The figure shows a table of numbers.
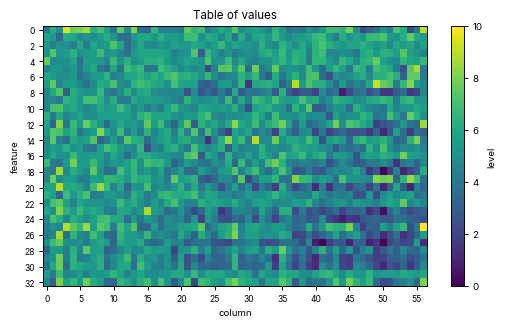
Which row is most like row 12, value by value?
32
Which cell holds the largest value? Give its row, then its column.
25, 56
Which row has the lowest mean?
27
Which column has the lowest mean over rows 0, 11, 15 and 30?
49
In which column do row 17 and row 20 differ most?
34
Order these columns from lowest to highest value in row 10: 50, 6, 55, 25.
50, 6, 25, 55
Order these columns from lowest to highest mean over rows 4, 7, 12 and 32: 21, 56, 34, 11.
11, 34, 21, 56
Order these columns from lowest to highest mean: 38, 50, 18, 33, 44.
50, 44, 38, 33, 18
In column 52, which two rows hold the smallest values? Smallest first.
17, 30
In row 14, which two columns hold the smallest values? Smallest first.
24, 41
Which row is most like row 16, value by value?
3
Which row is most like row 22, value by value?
10
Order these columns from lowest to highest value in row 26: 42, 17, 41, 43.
41, 42, 17, 43
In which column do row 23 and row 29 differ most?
15
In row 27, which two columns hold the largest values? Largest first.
2, 1
